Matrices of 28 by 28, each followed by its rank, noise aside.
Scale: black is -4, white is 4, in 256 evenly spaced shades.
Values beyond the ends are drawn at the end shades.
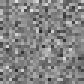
eight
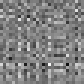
three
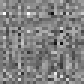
four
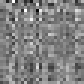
three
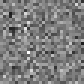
eight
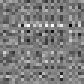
three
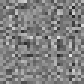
four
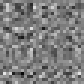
four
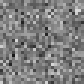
eight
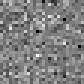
six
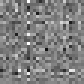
four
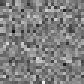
eight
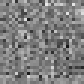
six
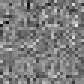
eight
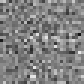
eight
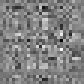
four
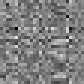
three
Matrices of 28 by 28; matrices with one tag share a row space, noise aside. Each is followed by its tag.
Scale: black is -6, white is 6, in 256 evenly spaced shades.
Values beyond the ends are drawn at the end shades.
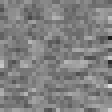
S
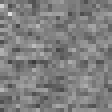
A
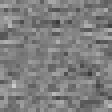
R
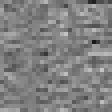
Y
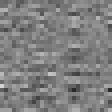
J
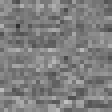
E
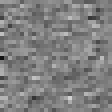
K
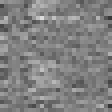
J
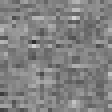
J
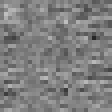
Y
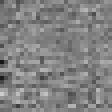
A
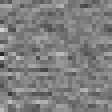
A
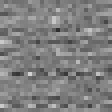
R
